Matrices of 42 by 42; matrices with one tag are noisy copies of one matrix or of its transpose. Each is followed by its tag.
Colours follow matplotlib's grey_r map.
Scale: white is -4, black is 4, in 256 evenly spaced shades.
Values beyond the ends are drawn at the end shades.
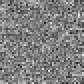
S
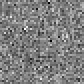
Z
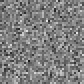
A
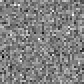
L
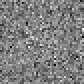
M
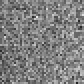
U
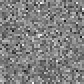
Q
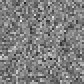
Q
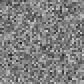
A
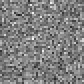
M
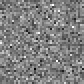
M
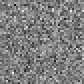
Z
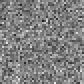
A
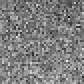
U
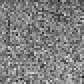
U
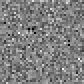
L
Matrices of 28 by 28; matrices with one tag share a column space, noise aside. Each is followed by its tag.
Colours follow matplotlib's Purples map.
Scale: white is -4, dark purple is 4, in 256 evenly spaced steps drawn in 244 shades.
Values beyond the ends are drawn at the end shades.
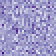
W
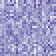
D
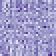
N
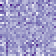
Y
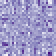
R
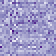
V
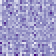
Y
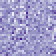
W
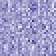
N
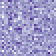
W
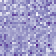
Y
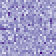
W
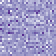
V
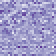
V
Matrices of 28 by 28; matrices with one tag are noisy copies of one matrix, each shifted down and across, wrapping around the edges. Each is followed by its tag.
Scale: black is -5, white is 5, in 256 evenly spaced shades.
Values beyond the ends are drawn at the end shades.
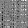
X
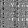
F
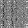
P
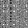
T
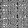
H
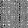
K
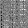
X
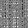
X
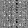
T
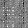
K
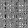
H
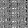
H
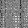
P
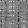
X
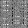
X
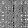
K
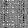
K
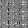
H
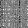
K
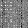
K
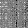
K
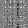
T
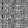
H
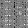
X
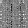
K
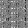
H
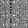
T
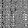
P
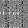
F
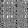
F
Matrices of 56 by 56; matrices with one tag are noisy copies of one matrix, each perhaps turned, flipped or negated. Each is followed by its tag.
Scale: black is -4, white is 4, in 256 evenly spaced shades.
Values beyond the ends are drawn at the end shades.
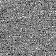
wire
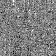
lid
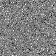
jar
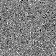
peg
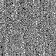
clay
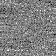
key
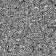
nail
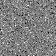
peg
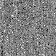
clay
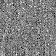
clay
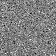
jar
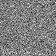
jar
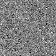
nail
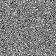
jar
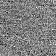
wire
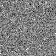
jar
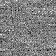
key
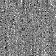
key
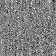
clay
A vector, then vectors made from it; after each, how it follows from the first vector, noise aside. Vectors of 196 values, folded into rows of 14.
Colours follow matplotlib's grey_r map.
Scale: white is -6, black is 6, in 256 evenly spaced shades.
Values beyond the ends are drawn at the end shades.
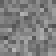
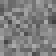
wrapped around, negated.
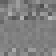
reversed, negated, partly zeroed.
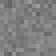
wrapped around, negated, shrunk.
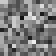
reversed, scaled up.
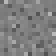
wrapped around, partly zeroed.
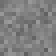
wrapped around, negated, shrunk.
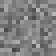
wrapped around, negated.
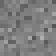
partly zeroed.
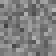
wrapped around, negated.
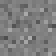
partly zeroed.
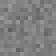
wrapped around, negated, shrunk.
